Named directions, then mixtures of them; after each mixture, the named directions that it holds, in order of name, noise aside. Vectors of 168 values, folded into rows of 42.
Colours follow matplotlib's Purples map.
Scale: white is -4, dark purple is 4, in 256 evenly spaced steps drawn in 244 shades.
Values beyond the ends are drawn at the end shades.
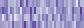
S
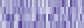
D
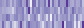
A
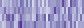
D.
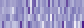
A.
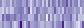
A, D, S.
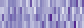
A, D, S.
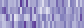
D, S.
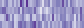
A, D, S.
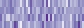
A, D.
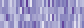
A, D, S.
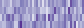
D.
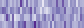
D, S.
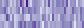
A, D, S.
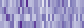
A, D, S.
